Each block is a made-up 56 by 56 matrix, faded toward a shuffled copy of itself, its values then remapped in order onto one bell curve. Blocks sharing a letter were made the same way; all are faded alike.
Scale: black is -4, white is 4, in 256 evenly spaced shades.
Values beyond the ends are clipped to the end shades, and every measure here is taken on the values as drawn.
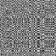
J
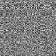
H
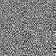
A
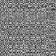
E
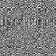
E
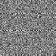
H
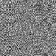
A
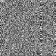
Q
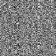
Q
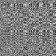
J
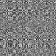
E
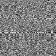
H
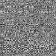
H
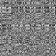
E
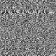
H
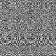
E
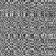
J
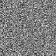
Q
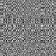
J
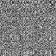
A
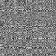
H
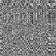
E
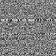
H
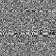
H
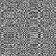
J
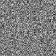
Q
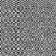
J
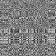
E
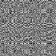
E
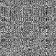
Q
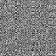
A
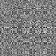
E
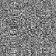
Q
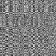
J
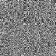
Q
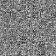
Q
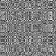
J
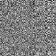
Q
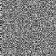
Q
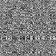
H
